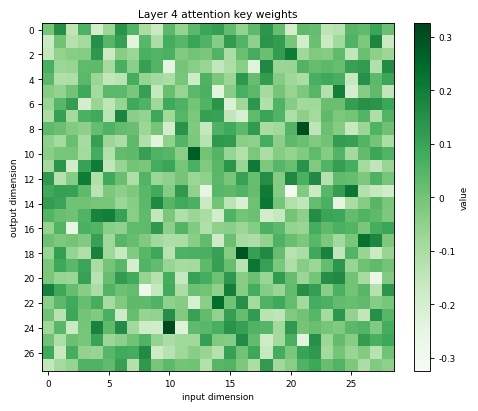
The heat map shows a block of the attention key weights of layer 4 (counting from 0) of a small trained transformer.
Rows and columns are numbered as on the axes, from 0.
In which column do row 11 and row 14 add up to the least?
16
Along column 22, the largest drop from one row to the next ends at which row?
13
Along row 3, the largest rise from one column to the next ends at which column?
18
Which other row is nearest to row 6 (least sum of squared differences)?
10
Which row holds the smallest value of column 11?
24
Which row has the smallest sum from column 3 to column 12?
4
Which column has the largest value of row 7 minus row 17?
14
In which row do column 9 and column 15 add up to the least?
6
